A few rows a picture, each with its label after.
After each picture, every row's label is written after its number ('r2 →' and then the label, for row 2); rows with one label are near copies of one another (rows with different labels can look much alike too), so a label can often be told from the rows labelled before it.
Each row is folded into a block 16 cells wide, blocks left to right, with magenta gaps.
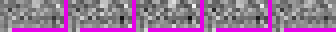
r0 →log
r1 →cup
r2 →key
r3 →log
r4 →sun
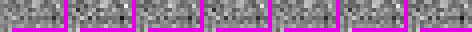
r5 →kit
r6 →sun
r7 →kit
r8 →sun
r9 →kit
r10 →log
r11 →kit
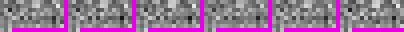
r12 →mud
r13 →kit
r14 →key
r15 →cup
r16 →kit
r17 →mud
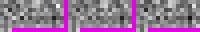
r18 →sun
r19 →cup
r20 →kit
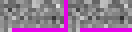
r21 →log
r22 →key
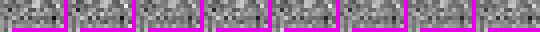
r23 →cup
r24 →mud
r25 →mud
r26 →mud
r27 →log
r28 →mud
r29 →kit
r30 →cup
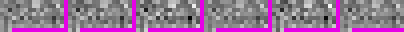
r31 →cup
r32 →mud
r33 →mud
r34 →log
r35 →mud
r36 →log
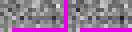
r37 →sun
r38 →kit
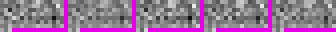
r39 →sun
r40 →sun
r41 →kit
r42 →key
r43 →mud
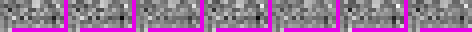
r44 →cup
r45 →kit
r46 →log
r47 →kit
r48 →cup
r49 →log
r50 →mud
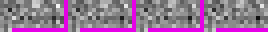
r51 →log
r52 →mud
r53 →kit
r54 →sun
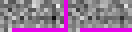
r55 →kit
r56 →sun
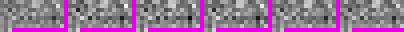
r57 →log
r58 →sun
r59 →kit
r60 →log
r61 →key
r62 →cup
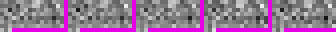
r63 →sun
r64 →sun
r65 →key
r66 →log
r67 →mud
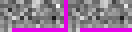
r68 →key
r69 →key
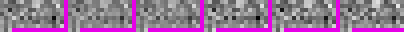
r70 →mud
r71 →mud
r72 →log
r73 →kit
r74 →mud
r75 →key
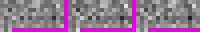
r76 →kit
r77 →log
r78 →sun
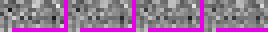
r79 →mud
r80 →mud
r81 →key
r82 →cup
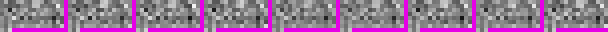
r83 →log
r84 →cup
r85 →sun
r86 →mud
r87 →sun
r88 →cup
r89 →mud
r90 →mud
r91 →mud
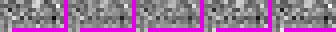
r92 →key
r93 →sun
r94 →sun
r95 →kit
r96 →log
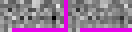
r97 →kit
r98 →mud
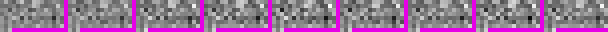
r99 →kit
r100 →mud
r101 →log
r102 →key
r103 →sun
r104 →mud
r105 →log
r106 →key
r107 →log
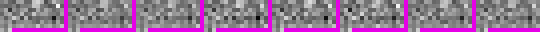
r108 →key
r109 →cup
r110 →kit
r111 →kit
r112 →key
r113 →sun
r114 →key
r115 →kit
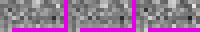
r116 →key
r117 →cup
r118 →key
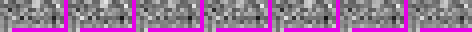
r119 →cup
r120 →key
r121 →kit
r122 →sun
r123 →cup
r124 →log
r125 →cup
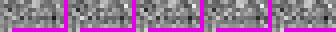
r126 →kit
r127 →sun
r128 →sun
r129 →log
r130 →key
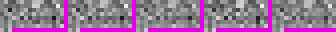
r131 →mud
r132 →sun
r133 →sun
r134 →cup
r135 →key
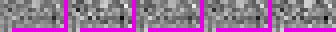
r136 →kit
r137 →mud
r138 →log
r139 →mud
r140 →key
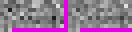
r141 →mud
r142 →sun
